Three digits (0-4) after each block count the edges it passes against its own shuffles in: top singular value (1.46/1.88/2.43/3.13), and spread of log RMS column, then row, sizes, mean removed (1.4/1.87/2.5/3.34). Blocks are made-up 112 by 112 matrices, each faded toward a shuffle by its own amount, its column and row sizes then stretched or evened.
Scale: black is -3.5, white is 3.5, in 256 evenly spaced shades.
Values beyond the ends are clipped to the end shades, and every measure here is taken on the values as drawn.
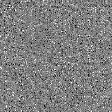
1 2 0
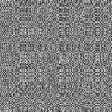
4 3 2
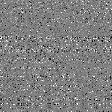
2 0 3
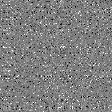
2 0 2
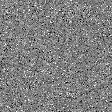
0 0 1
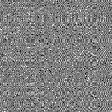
4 1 1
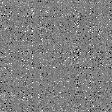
0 3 2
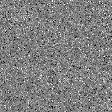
1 1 0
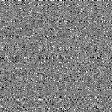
3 0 3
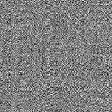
3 1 2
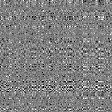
4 2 4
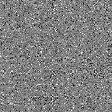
2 1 1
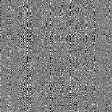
3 4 2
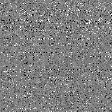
1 2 3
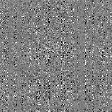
1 4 3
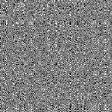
3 3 2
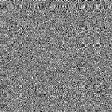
3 1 2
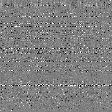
3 1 4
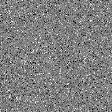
1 1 1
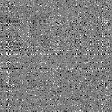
3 3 3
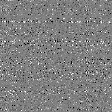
2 1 3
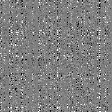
2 4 2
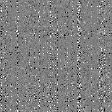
0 4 2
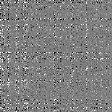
2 4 4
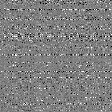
3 1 4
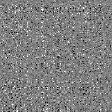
2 3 2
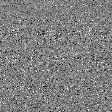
0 0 3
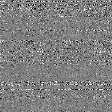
1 2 4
